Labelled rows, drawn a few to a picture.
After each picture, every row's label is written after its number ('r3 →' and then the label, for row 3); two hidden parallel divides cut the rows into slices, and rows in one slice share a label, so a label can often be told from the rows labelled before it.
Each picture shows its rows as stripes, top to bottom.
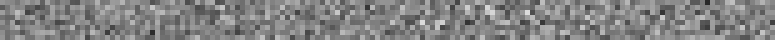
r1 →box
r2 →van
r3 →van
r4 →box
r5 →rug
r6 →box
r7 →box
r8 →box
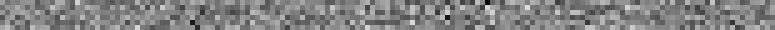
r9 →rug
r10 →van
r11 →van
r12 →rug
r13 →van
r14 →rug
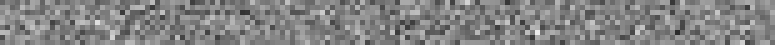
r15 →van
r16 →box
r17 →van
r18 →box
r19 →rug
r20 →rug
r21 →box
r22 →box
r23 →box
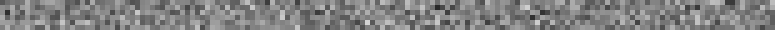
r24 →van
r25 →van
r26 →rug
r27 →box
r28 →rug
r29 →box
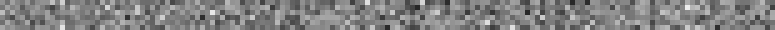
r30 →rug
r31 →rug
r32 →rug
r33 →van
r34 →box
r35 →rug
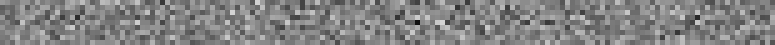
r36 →rug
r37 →box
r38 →box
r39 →van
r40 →rug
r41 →van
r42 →box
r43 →box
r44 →box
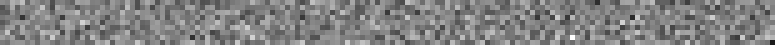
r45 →van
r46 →box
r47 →rug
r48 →van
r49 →box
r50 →box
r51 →van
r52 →van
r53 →rug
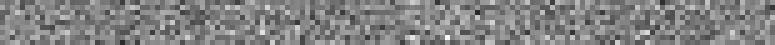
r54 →van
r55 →rug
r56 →van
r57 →box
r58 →van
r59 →box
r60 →rug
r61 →van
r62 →van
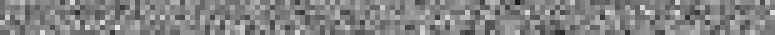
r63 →van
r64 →box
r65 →van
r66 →van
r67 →rug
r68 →rug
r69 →rug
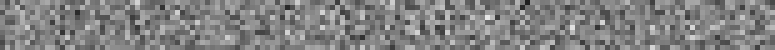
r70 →rug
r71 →rug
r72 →van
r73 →van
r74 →box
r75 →van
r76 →van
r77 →rug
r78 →box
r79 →van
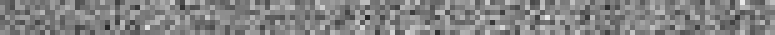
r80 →van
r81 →van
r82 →rug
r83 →van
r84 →box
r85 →van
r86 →van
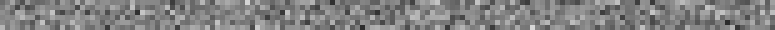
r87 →rug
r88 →box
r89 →van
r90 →box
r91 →box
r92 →rug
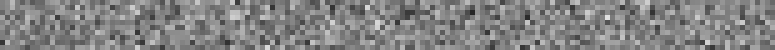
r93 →box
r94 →rug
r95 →rug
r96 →rug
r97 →van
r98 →box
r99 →box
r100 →box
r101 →van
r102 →rug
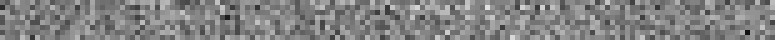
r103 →box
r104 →van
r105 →box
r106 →van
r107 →box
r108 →box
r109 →van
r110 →rug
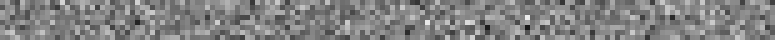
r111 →rug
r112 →box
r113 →box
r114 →van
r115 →van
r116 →rug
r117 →rug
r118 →van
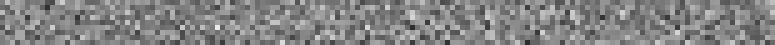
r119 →box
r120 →box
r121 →van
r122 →van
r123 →box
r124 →rug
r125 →van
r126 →van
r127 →rug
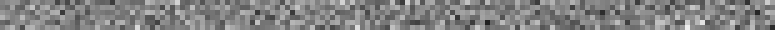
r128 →van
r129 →rug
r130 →van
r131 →box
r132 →rug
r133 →rug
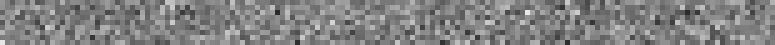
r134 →box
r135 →box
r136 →van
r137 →box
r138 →van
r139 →box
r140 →rug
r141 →box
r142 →box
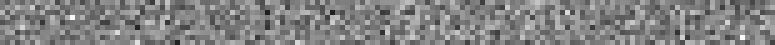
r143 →box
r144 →box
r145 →rug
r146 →van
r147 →van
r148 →van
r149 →box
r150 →van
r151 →rug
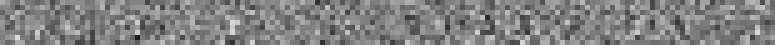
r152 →box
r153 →rug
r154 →van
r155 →rug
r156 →rug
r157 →rug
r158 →rug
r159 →van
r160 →van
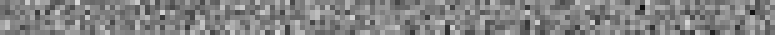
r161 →box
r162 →box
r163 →van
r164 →box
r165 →rug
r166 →rug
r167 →rug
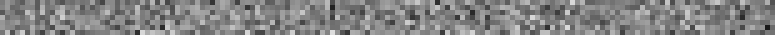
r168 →van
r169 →rug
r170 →rug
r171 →rug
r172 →box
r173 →rug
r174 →van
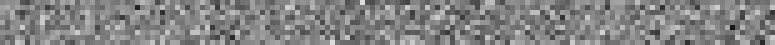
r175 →box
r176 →van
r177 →rug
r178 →rug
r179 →box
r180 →van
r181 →rug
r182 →van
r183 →van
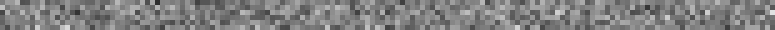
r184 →box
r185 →box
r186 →van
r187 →box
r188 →box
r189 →rug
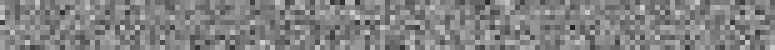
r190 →rug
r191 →box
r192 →box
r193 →box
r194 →box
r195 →rug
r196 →box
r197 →van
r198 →box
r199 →van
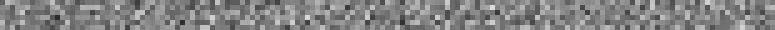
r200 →van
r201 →van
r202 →box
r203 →rug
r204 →van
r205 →box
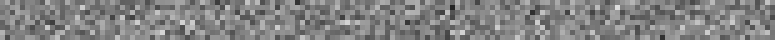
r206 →van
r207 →box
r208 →van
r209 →box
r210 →rug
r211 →box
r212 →box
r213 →box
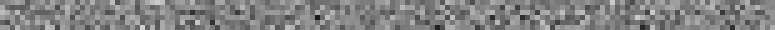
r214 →box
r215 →box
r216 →van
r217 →rug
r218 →box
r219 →van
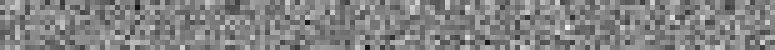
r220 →van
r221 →van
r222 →van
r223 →rug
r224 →box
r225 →box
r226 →box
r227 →van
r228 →rug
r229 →van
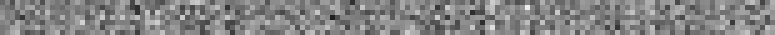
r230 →box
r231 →van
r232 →van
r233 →rug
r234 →van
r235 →van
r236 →van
